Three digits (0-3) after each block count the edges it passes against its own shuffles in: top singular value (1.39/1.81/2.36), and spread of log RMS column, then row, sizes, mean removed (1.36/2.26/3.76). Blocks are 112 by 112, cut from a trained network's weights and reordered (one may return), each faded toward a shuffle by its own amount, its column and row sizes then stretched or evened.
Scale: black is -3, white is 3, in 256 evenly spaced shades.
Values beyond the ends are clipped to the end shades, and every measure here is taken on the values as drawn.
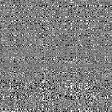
2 2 3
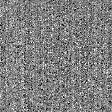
1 1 1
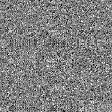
2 1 0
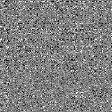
2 2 2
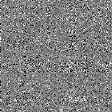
0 2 2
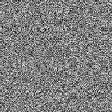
3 0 1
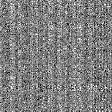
2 1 2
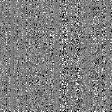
0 3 2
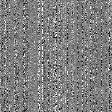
1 3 0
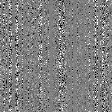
0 3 0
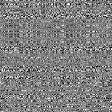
3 0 3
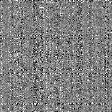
1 2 2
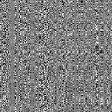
2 3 1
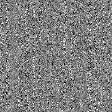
0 2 0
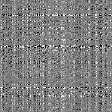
3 2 3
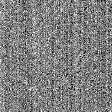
2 1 1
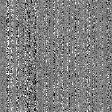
1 3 0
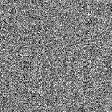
2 1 0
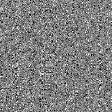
1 2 0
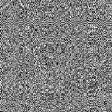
3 2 0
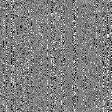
1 3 0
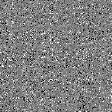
0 2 2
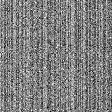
3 0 0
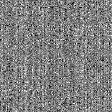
2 0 2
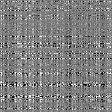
3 2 3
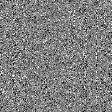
1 2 0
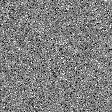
0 0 0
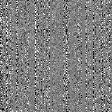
0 3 0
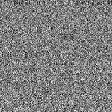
2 0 1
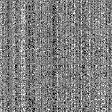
3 2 2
